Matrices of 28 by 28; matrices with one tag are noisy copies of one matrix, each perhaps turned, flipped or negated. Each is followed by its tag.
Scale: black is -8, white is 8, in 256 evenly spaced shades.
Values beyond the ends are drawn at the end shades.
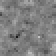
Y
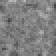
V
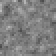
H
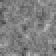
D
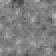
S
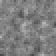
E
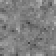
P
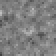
E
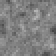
Y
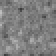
V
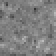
V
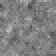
D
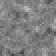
D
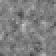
E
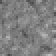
H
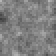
S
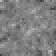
P
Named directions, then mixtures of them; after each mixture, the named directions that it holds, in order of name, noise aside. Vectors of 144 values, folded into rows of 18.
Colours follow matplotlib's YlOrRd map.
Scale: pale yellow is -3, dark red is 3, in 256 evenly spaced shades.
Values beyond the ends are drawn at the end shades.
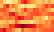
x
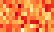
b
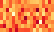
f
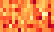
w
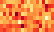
b, x.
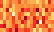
f.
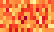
f, w.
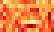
b, w, x.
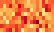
b, f.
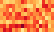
b, f, x.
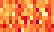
b, f, w.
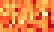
w.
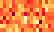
b, f.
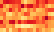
x.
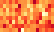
b, w.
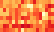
b, w, x.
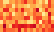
f, w, x.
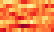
x.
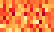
b, f.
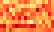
f, x.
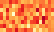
f, x.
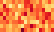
b.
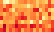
f, w, x.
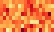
b.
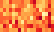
w.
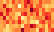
b.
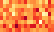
f, w, x.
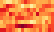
x.
